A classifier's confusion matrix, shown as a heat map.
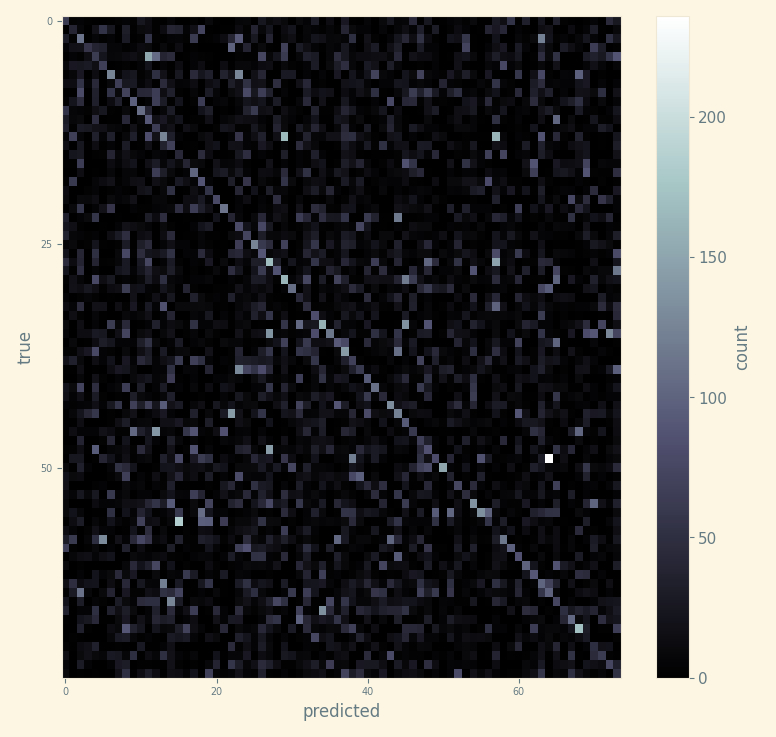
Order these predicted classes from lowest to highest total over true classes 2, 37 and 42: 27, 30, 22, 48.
30, 22, 48, 27
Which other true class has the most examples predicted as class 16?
68
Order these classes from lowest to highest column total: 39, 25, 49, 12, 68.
49, 39, 68, 25, 12
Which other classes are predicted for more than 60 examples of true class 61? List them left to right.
12, 42, 65
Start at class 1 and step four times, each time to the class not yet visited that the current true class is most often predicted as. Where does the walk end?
58
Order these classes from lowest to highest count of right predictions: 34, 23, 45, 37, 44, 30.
23, 45, 30, 44, 37, 34
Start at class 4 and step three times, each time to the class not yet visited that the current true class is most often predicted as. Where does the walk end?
14
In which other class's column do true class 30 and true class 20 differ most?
64
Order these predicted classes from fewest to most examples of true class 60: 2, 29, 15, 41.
15, 2, 41, 29
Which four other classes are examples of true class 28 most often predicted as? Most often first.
73, 54, 65, 26
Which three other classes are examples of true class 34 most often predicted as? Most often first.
45, 31, 48
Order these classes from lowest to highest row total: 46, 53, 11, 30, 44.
11, 53, 30, 46, 44
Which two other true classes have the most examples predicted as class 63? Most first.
2, 13
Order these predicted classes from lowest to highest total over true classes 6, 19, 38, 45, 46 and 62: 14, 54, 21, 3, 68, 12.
3, 54, 14, 21, 12, 68
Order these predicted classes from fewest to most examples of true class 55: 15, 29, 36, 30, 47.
36, 30, 47, 29, 15
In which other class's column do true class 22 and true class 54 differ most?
44
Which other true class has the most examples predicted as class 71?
34
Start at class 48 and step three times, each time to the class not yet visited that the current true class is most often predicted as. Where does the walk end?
29
